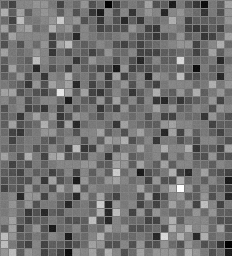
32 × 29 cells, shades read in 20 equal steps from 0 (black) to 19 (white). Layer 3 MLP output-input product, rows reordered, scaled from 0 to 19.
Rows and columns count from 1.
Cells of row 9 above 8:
6
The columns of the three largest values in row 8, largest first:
23, 5, 12
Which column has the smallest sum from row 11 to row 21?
3
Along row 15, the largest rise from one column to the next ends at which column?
27
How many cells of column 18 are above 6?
21
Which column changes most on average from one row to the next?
10
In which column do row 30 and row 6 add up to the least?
25
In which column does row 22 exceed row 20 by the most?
26
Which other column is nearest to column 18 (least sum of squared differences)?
24
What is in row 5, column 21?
6
